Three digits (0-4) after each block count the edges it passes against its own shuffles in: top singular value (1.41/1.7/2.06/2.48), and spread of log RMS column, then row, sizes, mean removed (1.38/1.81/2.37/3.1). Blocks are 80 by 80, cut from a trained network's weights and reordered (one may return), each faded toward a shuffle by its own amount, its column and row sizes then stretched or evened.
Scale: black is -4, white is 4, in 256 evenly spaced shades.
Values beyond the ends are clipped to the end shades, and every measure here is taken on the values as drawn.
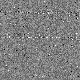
0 0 2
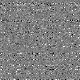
1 1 3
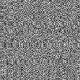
3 2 0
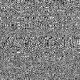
3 0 3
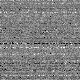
3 1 3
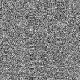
2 0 0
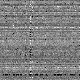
4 2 2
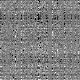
3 4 0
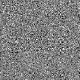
1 2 2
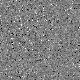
0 1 1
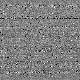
1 0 3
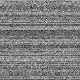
4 0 1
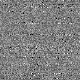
0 1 3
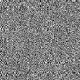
3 2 2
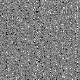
0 3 0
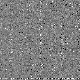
1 2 2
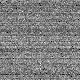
3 0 1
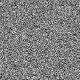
2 1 1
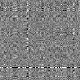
4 1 3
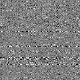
2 1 4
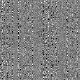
0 4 1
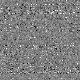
0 0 3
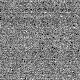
1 1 0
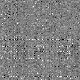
2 1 2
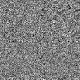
2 1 2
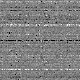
4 2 3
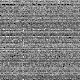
4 2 2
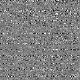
0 2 4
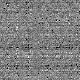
3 3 1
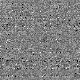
0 2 3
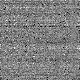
2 2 1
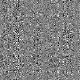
2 4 2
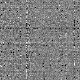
1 3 1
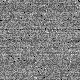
1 0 0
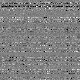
2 1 4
